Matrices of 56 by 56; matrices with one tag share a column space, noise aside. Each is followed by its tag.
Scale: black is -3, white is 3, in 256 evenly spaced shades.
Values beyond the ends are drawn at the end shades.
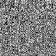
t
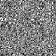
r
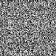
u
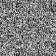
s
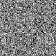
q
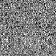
q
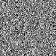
u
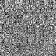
t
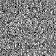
s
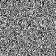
u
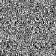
s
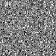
u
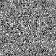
u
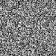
u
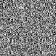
q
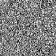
u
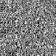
s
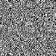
r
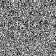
u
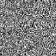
u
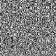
q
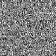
u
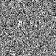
u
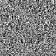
t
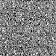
r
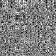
t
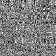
t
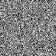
r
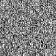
s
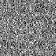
s
